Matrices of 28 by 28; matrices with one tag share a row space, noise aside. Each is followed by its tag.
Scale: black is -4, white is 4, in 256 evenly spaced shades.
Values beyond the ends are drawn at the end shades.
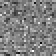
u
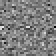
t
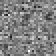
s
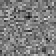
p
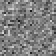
t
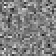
t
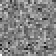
s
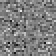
u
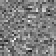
p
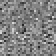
t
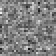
s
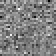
u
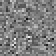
p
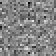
s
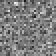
u
